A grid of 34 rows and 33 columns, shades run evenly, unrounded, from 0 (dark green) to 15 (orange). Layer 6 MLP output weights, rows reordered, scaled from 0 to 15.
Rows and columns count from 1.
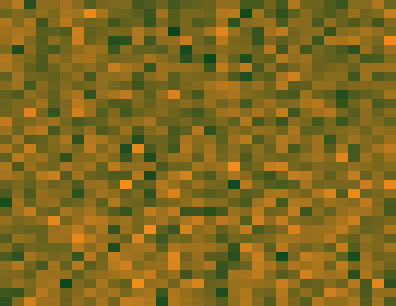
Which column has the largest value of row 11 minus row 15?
15
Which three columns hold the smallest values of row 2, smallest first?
21, 24, 13
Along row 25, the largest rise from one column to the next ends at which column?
22
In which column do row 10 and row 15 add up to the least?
12
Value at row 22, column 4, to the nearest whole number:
9
